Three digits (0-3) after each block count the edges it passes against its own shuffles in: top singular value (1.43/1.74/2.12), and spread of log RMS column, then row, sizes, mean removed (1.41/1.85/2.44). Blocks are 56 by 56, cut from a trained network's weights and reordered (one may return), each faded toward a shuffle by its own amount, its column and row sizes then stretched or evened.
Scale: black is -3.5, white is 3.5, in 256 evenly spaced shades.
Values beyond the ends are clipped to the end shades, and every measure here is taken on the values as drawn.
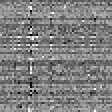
3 2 0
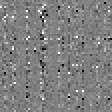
0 3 1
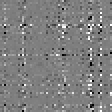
1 3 3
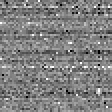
2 0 2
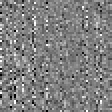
2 3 0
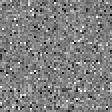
1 0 1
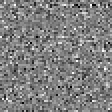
0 0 2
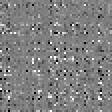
0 3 3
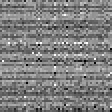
3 1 1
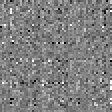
1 2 2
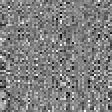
3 3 1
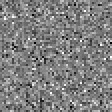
0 1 1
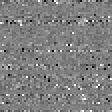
0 0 3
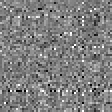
2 1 2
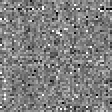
1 1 1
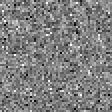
0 1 0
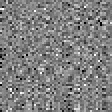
3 1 1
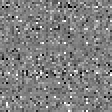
0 2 3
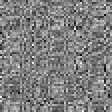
3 1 0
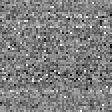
0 0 2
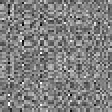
3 2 0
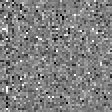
0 1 1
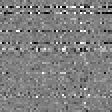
3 1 3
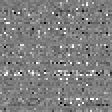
0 1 3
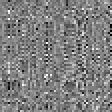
3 3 0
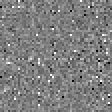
0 1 1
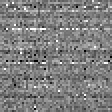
2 1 2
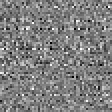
2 0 3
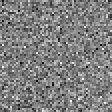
1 0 0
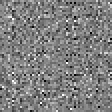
2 2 1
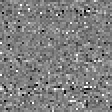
0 0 2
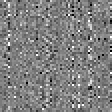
2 3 0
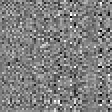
3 3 1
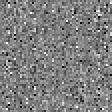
0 2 0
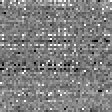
2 1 2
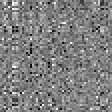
3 2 1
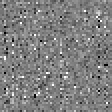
0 2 1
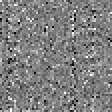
1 2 0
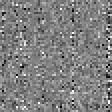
0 3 1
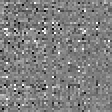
0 3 2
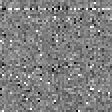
1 2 1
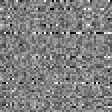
3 0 3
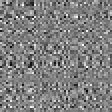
3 2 3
